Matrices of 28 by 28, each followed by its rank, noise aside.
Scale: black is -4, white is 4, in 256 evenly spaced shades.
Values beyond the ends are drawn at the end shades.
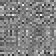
four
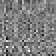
four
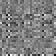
two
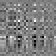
two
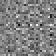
four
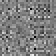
four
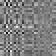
two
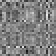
two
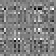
two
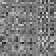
four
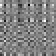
one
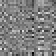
three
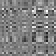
two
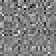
four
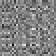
four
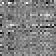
four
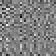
four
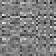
three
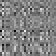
two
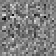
four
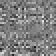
four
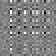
one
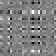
one
